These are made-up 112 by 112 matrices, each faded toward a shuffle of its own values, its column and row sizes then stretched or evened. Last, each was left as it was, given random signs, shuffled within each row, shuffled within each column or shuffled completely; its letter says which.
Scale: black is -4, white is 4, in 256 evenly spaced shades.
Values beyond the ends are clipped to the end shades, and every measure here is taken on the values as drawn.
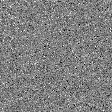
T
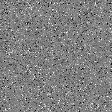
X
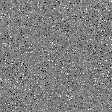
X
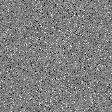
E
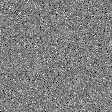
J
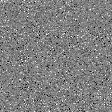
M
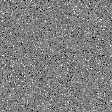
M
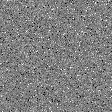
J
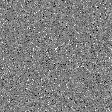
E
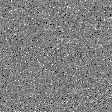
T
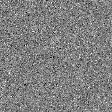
X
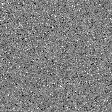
T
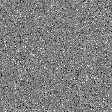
E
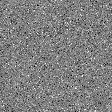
T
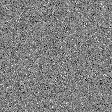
J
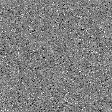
X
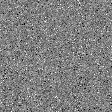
E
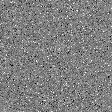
J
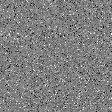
X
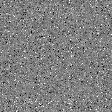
X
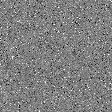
E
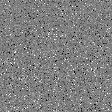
X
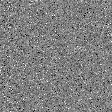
E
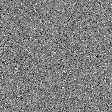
T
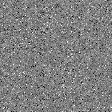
M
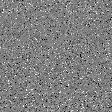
T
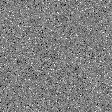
J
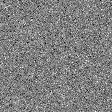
J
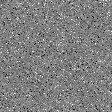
T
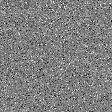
T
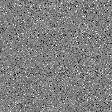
M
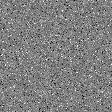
J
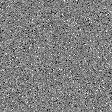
T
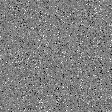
E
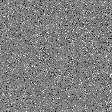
E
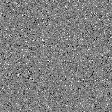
M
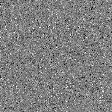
M
